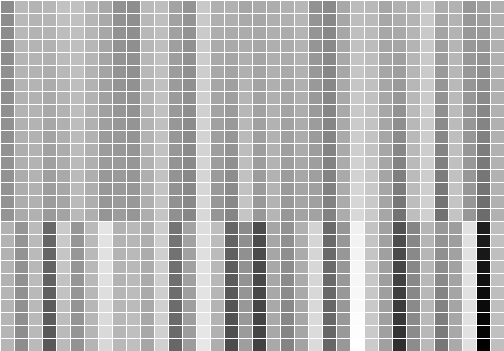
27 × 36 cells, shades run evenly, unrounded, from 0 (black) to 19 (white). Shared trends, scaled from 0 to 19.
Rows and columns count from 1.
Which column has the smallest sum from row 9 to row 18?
35
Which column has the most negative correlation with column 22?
27
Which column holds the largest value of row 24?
26
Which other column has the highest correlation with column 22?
32
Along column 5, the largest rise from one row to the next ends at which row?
18
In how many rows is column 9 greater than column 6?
10
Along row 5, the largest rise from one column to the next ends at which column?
15
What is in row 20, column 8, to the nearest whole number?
17
